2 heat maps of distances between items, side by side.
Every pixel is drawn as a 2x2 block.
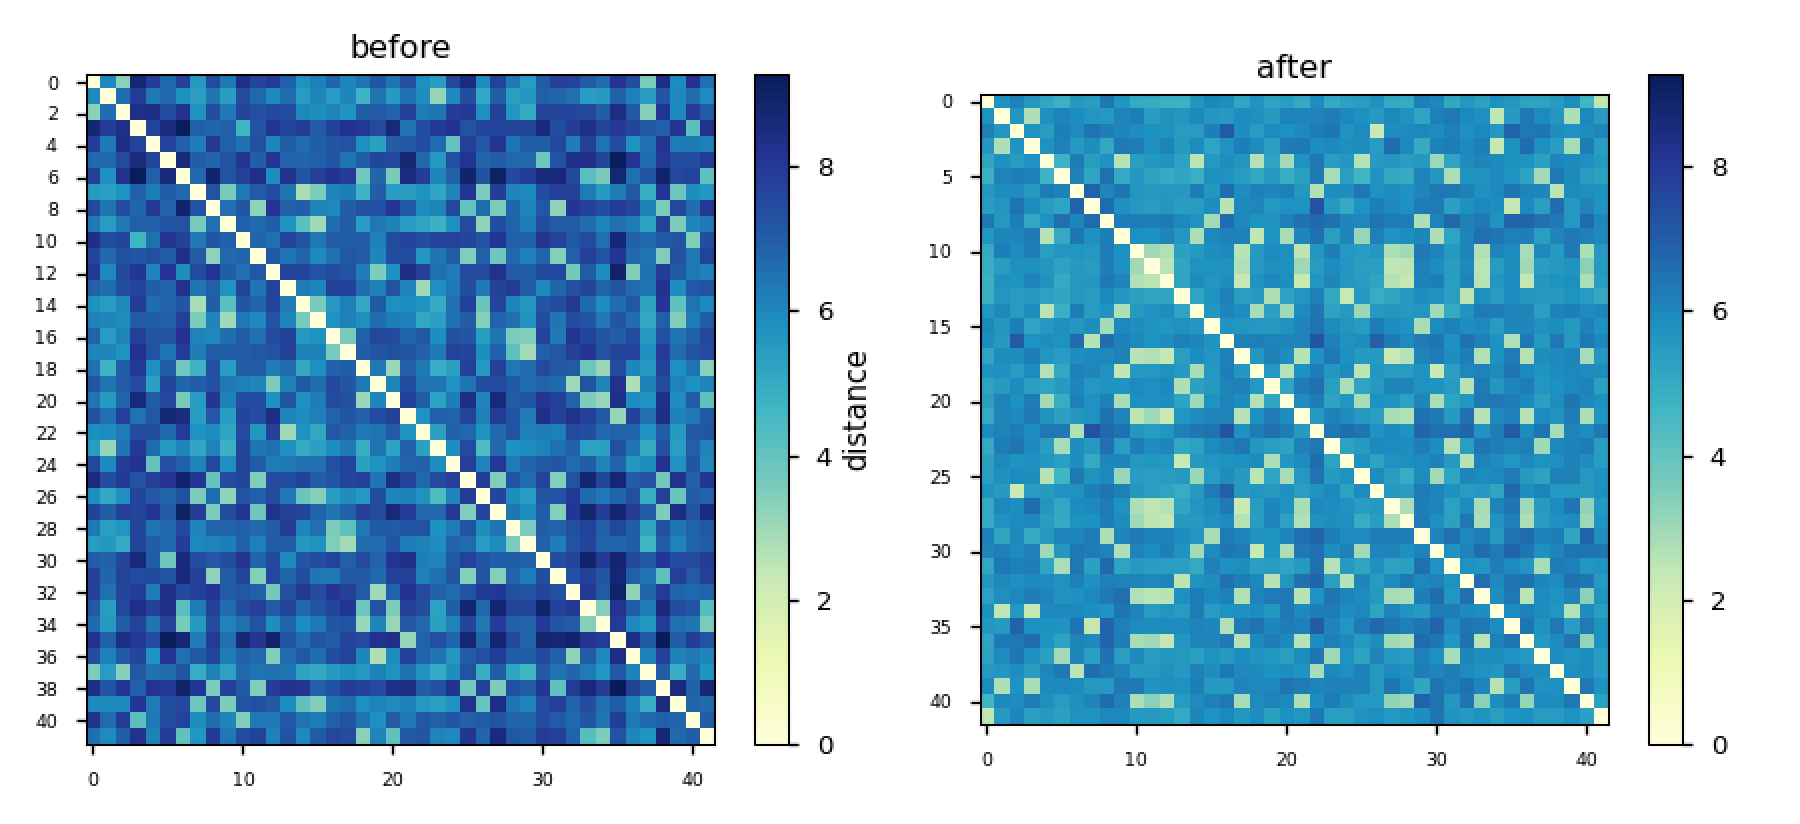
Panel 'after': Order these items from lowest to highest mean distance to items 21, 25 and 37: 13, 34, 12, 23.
12, 23, 13, 34
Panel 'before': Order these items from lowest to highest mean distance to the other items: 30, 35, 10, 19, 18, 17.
18, 19, 17, 10, 30, 35
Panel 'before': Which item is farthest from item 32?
35
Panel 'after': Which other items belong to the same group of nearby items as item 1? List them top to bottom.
3, 34, 39
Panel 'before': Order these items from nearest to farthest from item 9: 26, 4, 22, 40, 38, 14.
26, 14, 22, 40, 4, 38
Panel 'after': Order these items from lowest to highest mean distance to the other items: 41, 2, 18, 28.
28, 18, 41, 2
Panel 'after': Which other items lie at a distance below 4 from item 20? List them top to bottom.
4, 9, 14, 18, 25, 30
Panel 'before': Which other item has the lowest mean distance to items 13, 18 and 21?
22
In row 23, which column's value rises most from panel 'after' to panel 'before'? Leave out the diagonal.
31
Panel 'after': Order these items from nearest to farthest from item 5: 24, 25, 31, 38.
31, 25, 24, 38
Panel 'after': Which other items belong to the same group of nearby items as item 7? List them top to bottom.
16, 35
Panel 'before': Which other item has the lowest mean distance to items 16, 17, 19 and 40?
29
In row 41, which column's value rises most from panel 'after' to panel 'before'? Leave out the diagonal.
0
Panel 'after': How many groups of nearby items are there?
10
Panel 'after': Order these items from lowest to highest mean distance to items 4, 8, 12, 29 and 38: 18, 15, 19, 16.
15, 18, 19, 16
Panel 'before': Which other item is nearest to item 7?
14
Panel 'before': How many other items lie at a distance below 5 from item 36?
3
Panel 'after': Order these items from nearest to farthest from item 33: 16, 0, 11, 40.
11, 40, 0, 16
